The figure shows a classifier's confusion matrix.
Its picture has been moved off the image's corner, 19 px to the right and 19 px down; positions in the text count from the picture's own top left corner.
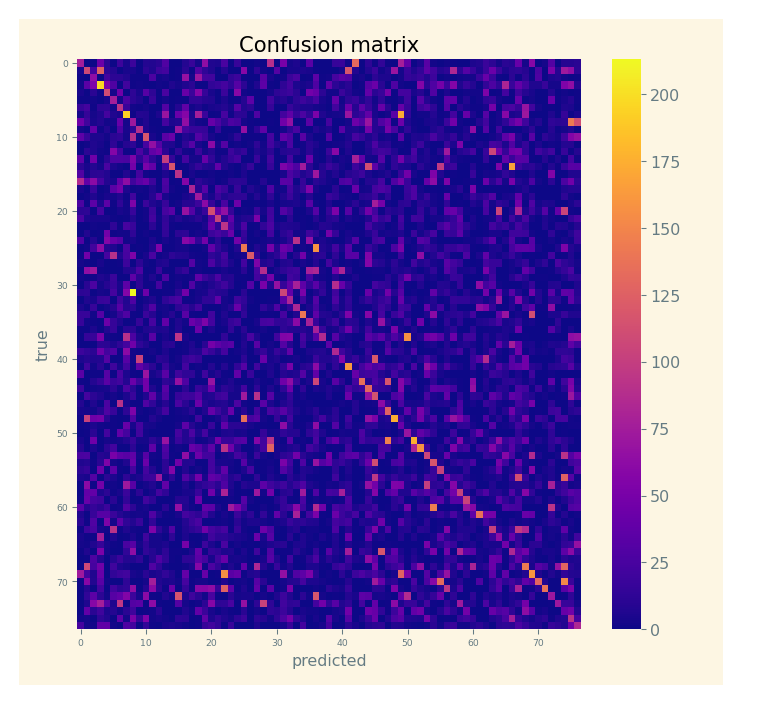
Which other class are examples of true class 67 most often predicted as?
44
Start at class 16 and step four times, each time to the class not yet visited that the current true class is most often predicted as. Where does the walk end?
8
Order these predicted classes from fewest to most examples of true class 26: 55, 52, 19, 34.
19, 55, 34, 52
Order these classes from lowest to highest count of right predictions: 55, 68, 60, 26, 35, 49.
49, 60, 35, 55, 26, 68
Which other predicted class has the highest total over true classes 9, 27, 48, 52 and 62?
25
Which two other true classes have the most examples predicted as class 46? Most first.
66, 35
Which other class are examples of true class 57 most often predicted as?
53
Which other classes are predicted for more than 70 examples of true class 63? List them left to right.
5, 67, 68
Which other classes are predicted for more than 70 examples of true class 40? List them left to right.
9, 45, 62
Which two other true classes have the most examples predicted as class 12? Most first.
56, 25
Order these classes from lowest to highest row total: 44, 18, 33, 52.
18, 33, 44, 52
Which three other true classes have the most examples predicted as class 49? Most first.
7, 69, 0
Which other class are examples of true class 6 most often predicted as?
68
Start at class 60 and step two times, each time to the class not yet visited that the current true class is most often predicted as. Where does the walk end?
45
